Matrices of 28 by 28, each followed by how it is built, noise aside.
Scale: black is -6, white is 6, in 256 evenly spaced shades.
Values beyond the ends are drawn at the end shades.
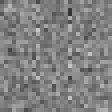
uneven columns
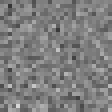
low rank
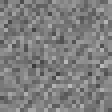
Hankel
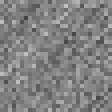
Hankel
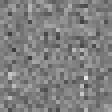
uneven columns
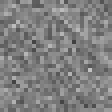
Toeplitz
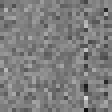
uneven columns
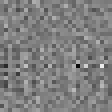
low rank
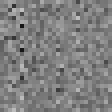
uneven columns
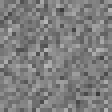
Hankel
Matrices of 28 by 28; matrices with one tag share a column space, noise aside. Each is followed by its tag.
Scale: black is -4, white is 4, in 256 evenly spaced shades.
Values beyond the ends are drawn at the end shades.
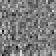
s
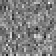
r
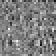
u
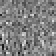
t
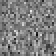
t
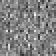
s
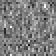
r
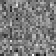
r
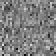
r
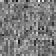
u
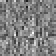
u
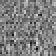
t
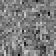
s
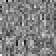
u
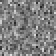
r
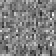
s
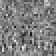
t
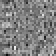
s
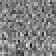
t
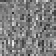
u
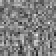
t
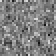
u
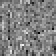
s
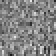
s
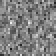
r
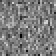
r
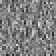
r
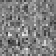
u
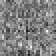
s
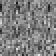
r
